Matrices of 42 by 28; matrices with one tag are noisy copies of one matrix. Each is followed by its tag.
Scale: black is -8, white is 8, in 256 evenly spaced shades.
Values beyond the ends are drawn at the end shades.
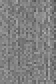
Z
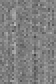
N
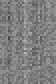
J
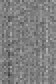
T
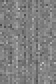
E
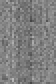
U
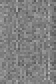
Z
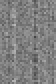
N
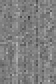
E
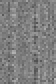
N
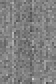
U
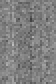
U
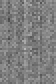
J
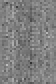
U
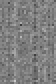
N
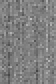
T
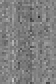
U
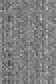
T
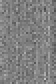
Z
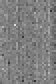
Z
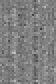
N
